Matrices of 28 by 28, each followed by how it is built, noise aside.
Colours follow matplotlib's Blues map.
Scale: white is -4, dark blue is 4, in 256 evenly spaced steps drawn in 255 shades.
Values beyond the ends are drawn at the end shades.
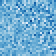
upper triangular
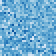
lower triangular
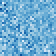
lower triangular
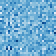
low rank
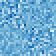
block diagonal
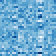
low rank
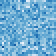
low rank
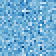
uneven columns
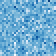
uneven columns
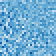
lower triangular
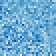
lower triangular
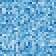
blocks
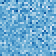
upper triangular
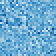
block diagonal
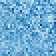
upper triangular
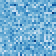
low rank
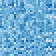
low rank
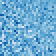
lower triangular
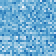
blocks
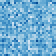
blocks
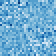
block diagonal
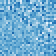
upper triangular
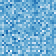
low rank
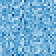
low rank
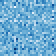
uneven columns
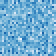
blocks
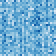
blocks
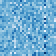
uneven columns
